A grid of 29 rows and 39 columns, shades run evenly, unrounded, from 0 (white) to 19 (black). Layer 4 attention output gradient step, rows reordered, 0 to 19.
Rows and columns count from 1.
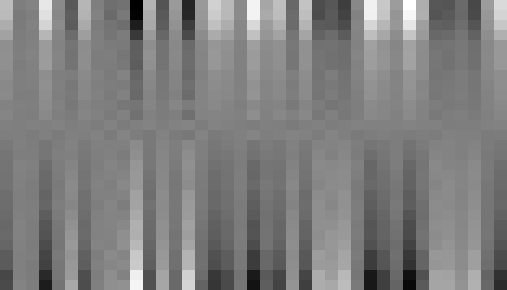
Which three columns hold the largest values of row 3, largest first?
11, 15, 27
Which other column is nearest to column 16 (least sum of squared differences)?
31
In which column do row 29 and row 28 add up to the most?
32
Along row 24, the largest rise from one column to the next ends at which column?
12
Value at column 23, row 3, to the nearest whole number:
11
